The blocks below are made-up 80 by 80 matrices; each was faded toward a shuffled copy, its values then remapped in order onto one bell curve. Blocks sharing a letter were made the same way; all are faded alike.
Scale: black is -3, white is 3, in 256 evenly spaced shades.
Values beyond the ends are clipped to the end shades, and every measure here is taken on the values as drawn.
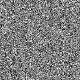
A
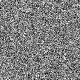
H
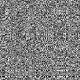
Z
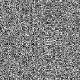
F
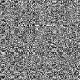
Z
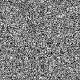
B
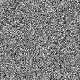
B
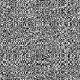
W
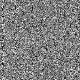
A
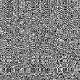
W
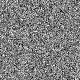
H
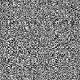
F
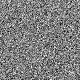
H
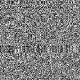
F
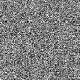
B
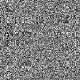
F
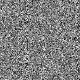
A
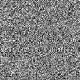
B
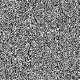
A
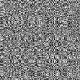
W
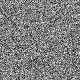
H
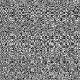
W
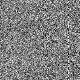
A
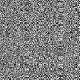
W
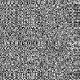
W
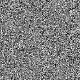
A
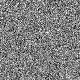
H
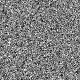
H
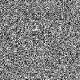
B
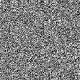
B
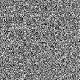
B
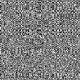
W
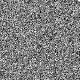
A
